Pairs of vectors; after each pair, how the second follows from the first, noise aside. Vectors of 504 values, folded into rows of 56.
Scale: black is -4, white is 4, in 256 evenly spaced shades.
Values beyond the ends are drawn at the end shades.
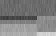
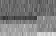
copied.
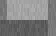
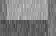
copied.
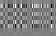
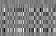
reversed.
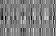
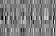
copied.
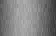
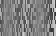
sign-scrambled.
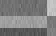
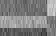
copied.
